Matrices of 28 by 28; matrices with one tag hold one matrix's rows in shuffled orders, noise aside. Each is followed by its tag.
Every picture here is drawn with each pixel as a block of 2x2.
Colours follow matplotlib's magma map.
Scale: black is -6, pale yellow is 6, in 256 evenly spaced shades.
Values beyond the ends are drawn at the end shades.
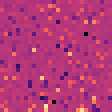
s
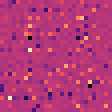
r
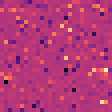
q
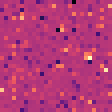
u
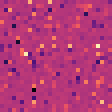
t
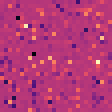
t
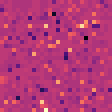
s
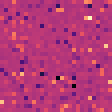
u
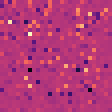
r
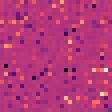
q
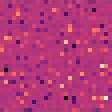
q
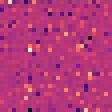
r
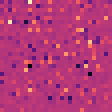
r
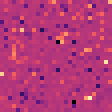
u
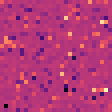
q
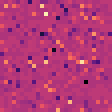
s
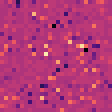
s
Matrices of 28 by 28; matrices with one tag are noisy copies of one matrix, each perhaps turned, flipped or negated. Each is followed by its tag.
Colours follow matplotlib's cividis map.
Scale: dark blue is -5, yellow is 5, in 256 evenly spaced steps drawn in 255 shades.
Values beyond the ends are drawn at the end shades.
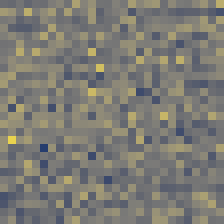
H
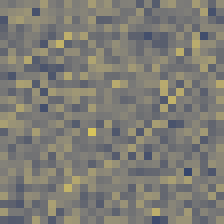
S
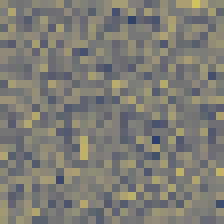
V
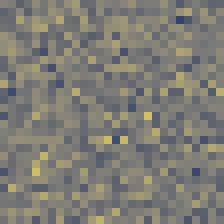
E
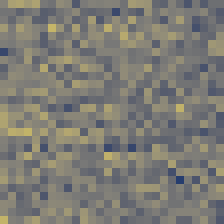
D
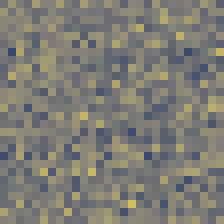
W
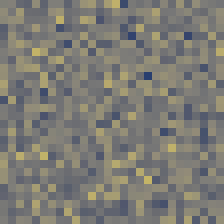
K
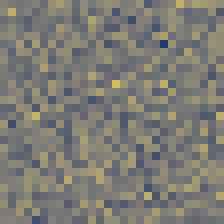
V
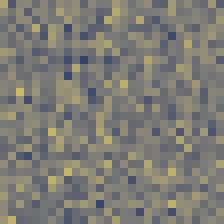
W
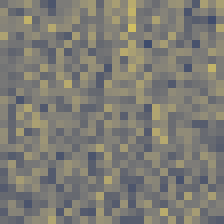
D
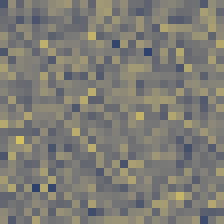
S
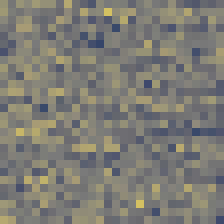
D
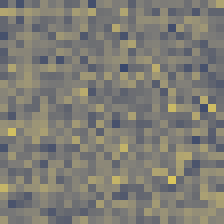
H
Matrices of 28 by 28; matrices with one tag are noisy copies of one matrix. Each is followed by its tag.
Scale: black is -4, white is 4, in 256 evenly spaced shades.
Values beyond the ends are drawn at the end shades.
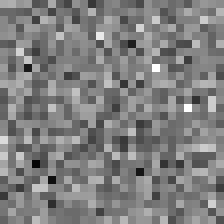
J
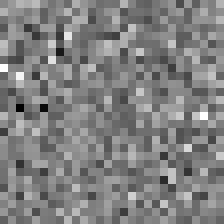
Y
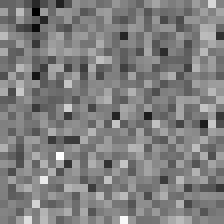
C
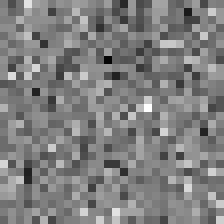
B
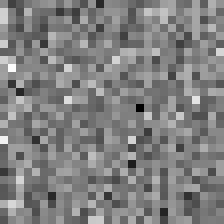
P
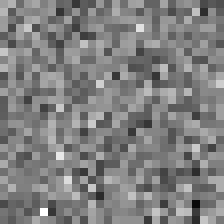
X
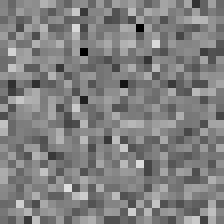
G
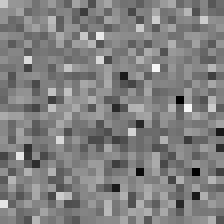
J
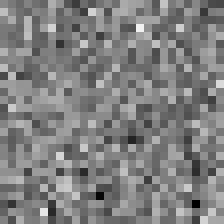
X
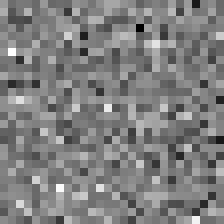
G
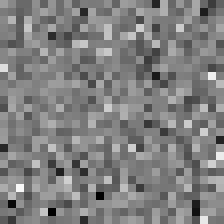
X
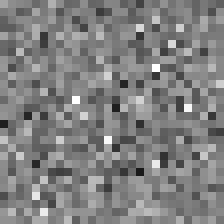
J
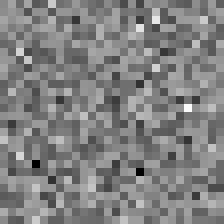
J
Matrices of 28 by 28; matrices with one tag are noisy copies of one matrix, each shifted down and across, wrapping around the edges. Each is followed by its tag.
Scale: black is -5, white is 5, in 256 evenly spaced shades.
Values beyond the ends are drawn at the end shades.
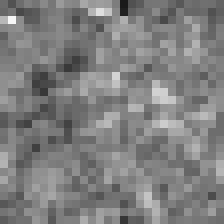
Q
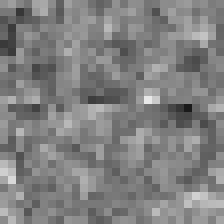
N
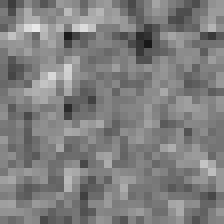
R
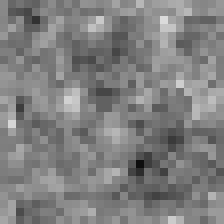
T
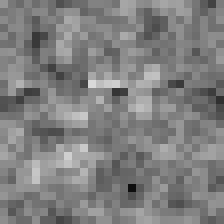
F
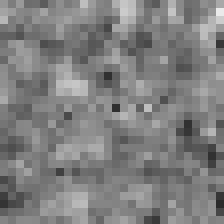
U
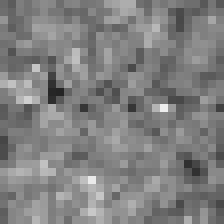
Q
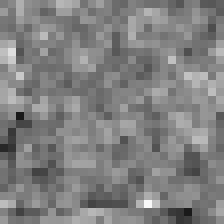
N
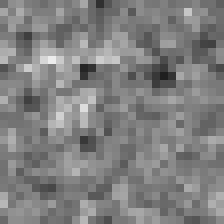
R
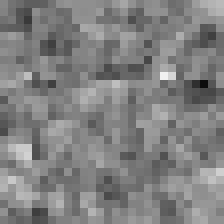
N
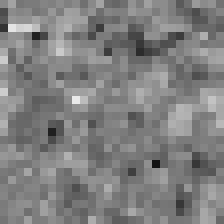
F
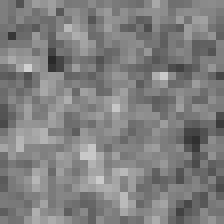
Q
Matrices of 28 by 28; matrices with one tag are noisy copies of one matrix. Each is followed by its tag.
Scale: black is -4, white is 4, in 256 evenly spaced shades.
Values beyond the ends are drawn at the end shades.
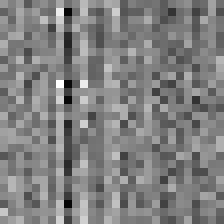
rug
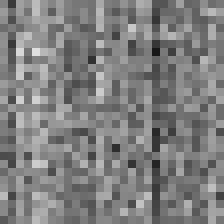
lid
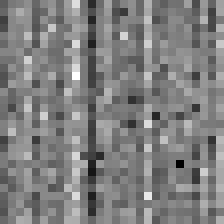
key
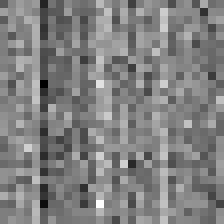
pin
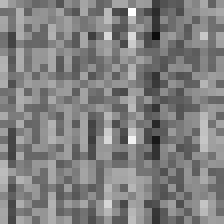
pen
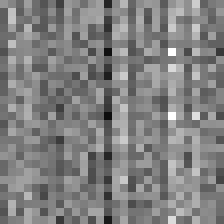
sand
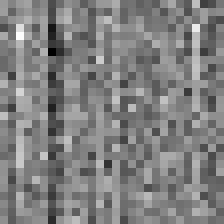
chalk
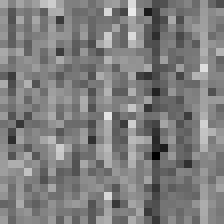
pen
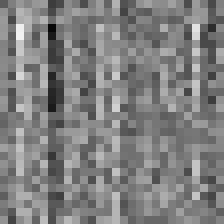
chalk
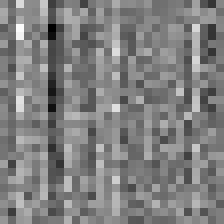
chalk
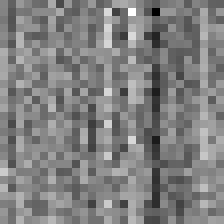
pen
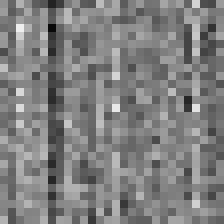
chalk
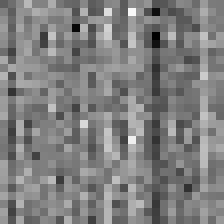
pen
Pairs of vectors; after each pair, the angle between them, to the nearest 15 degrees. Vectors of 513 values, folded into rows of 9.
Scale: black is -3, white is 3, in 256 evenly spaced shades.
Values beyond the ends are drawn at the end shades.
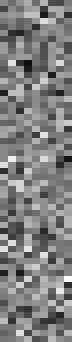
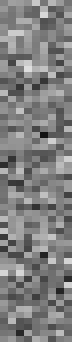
150 degrees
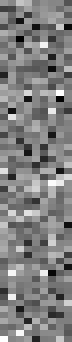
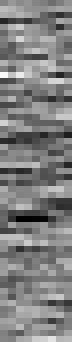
105 degrees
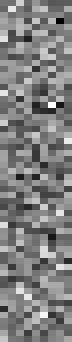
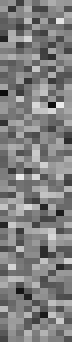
165 degrees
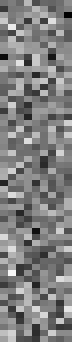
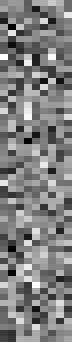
150 degrees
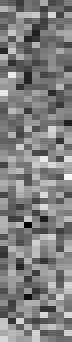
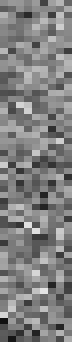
135 degrees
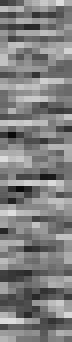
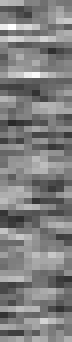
120 degrees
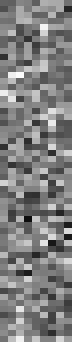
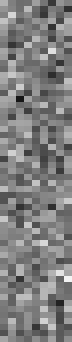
90 degrees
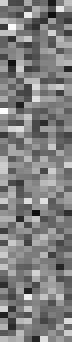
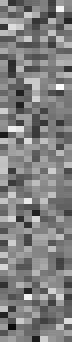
30 degrees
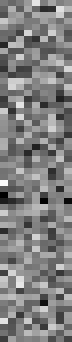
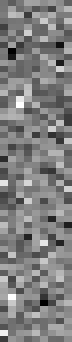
60 degrees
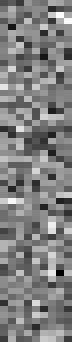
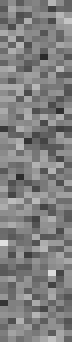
45 degrees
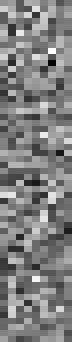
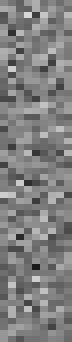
30 degrees
